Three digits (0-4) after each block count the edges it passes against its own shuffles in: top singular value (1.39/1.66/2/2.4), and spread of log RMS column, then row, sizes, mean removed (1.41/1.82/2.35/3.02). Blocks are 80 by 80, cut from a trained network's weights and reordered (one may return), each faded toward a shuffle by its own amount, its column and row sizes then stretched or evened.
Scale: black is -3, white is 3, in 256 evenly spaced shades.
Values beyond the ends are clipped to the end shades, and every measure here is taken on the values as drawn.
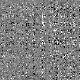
0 4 3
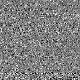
2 0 3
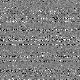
1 0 4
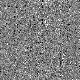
0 2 0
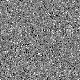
1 0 0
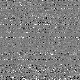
0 1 4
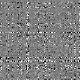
2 4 4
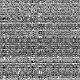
4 3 2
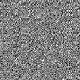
3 1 0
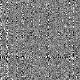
0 4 2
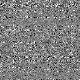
0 2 4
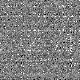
1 2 2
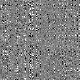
1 4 2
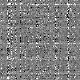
2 4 2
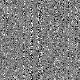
0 4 0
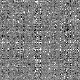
2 4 1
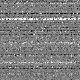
4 0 4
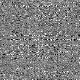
1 1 3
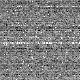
3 2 2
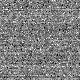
1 0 0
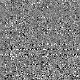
1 2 3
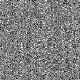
2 0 1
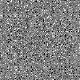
0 3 2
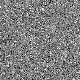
0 1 0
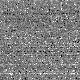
1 0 2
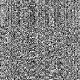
3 1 0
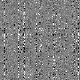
3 4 1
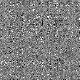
0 3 2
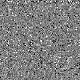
1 0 2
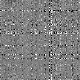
2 4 3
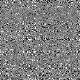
1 2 4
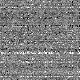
3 2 3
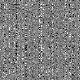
2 4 1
